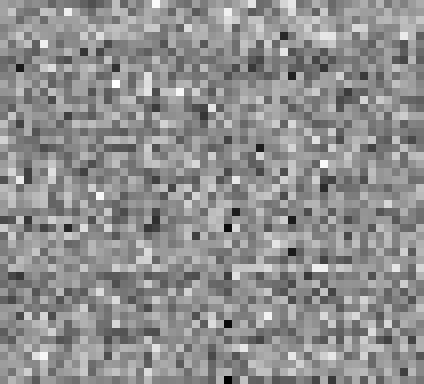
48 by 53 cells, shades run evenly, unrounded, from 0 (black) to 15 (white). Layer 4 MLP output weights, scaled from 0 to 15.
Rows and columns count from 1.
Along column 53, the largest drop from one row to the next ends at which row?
45
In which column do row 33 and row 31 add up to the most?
18
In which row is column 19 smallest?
29
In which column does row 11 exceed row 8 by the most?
15
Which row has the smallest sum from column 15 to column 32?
35
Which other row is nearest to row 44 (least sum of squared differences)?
3
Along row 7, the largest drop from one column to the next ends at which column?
37
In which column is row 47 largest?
19
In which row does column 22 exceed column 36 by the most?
5
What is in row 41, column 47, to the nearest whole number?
11
